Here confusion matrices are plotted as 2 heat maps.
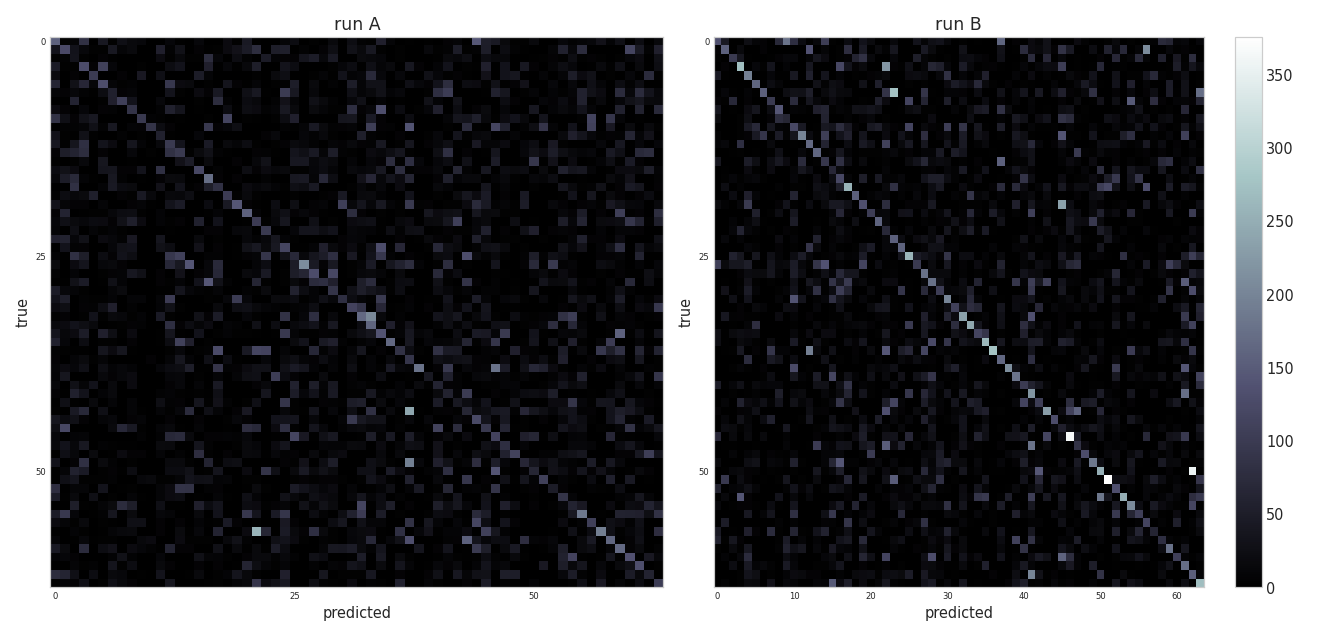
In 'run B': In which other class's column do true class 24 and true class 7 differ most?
54
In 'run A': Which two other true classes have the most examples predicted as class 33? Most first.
32, 10
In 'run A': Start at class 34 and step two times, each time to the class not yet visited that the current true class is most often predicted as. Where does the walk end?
44
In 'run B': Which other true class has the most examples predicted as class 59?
26
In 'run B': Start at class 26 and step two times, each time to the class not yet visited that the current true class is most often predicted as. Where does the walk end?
37
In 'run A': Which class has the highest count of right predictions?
26
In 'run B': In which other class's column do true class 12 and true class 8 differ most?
22
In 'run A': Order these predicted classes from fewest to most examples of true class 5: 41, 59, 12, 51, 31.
51, 59, 31, 41, 12
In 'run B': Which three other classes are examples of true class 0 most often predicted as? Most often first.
9, 37, 14
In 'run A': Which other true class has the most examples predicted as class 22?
36
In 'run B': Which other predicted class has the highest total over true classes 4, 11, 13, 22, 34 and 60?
45
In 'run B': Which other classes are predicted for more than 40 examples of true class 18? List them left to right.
4, 10, 33
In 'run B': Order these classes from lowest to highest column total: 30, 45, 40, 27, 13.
13, 40, 30, 45, 27
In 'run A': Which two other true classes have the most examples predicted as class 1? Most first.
45, 55
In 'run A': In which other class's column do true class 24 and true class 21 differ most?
34
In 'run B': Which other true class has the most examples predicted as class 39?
58
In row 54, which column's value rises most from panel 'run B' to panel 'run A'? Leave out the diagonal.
32
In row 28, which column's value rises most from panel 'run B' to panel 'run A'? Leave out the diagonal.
16
